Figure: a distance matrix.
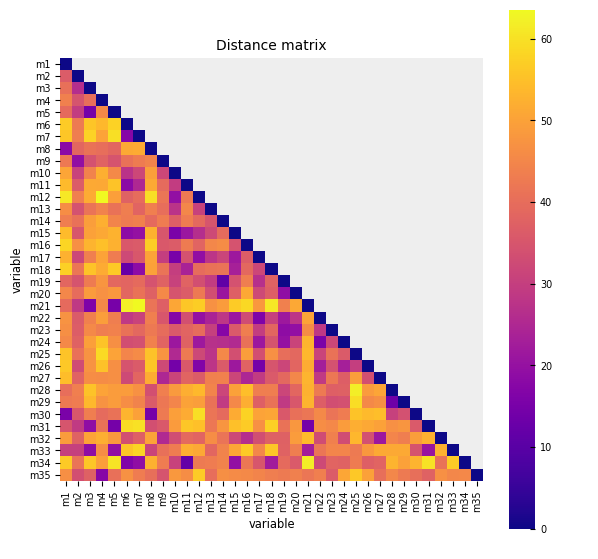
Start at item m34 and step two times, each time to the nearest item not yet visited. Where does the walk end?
m6
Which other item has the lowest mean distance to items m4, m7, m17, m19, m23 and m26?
m22
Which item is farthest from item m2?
m16
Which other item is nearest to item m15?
m10
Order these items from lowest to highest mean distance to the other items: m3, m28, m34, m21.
m34, m3, m28, m21
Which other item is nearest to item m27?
m32
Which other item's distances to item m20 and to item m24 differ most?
m12
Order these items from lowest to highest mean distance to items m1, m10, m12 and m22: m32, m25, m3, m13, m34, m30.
m13, m25, m32, m34, m30, m3
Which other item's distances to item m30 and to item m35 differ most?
m1
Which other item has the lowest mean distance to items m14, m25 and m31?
m19
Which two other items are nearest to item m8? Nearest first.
m30, m1
